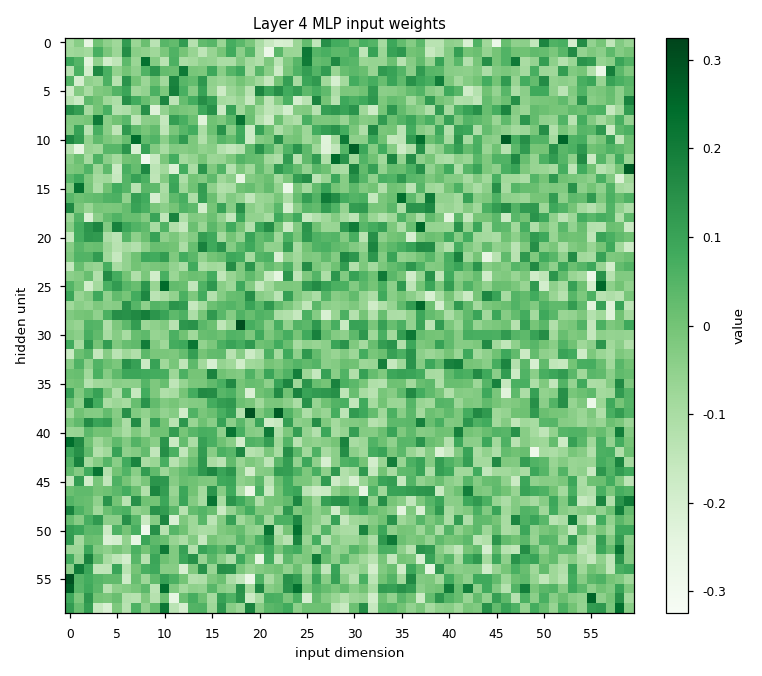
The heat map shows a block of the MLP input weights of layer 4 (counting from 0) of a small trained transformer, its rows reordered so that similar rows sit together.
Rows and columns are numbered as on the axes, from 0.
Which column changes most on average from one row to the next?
37
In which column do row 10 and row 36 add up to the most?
52
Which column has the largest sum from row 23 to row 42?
23
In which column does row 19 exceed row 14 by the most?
5
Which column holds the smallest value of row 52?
44
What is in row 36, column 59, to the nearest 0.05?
0.05
